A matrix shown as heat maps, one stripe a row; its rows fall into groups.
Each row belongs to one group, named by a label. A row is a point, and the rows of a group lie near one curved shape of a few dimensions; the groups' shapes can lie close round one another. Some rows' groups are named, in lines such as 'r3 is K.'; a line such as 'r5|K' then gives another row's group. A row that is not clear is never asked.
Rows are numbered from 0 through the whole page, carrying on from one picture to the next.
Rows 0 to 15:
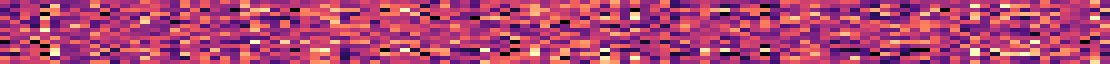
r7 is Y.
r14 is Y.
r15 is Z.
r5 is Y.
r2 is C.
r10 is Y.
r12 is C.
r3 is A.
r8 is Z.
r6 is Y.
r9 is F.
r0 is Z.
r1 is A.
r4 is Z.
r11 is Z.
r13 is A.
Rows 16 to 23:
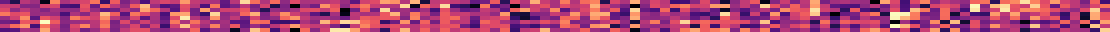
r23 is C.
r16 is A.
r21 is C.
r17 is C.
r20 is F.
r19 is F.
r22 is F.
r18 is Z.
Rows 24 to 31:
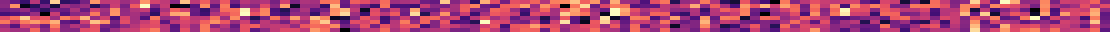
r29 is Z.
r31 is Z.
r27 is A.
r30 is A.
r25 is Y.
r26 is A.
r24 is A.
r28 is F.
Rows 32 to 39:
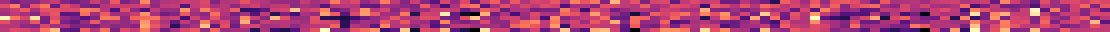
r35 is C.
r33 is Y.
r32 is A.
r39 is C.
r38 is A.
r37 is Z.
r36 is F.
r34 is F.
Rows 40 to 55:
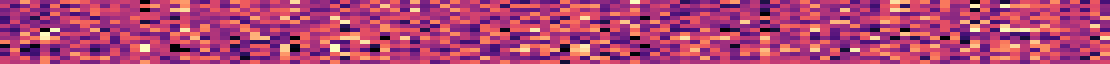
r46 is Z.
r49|C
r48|Y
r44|Y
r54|F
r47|A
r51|Y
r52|Y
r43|Z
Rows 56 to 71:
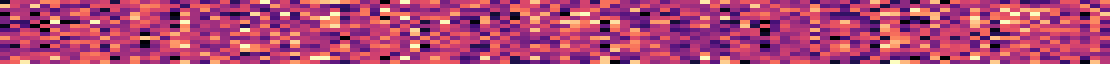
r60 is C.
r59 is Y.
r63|A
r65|F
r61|A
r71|F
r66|F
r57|F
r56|C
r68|A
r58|Z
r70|C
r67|A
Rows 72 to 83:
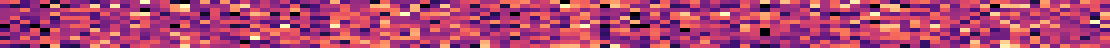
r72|Y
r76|Y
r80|F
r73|A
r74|F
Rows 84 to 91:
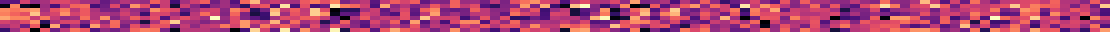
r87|F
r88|F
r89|F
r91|Y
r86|F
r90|Z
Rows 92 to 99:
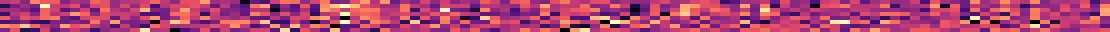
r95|Y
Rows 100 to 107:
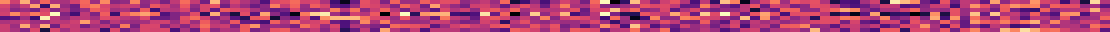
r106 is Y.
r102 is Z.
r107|Z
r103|C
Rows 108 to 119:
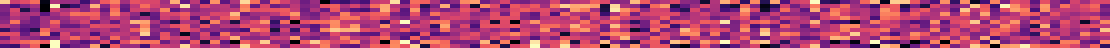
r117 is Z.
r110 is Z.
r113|C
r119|A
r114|A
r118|C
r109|A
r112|Z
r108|F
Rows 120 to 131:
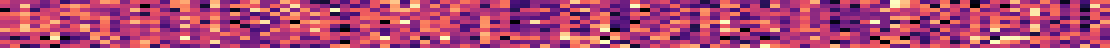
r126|F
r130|F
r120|F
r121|F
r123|F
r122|Y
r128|Z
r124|F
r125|C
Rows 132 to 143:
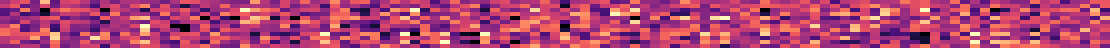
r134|A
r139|Y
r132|Y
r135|Z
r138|Y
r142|C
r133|Y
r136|C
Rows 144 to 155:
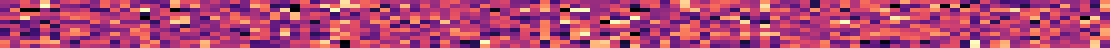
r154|Z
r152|Y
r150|Y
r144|Y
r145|C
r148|F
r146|Y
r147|F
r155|Z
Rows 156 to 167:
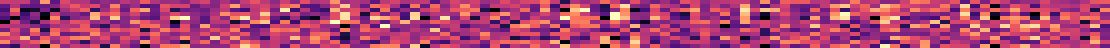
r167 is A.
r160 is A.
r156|Y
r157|Z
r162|Z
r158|Y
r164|Z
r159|Z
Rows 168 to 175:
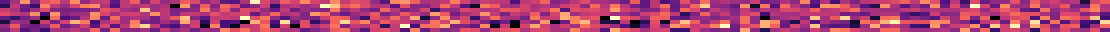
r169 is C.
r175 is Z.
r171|Z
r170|A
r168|Y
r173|Y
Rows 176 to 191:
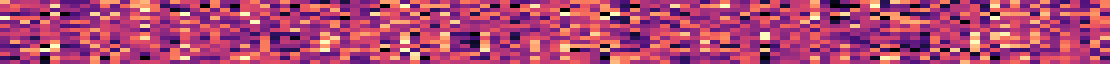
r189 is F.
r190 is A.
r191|Z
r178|Y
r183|F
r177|C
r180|F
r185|C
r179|A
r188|C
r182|A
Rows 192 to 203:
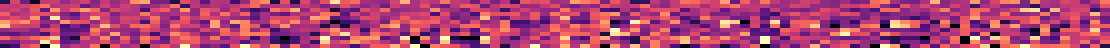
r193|Y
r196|Z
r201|C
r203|A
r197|F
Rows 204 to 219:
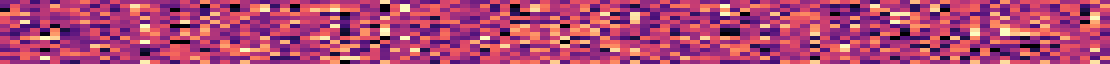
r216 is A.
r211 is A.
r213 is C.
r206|C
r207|F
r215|Z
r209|F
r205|C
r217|F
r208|Z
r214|Y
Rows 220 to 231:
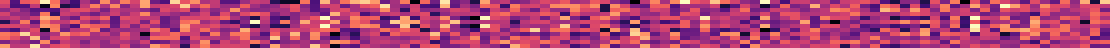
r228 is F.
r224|C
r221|A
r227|A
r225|Y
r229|F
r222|Z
